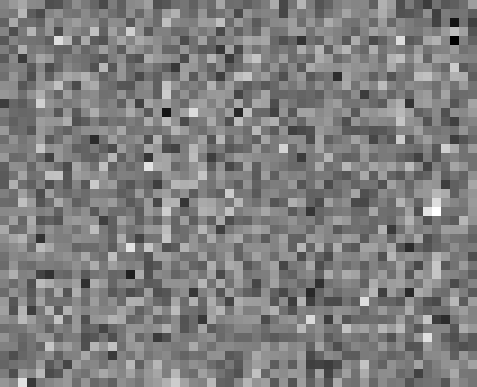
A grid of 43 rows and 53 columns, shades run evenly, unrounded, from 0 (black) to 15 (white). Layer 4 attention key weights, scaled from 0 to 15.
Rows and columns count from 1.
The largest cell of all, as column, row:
49, 24
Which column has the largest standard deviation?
51
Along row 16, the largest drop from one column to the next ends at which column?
46
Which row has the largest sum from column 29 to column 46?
37
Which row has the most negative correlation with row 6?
3
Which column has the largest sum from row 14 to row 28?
19
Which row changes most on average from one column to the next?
34
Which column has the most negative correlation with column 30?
35
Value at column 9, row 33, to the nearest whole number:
10
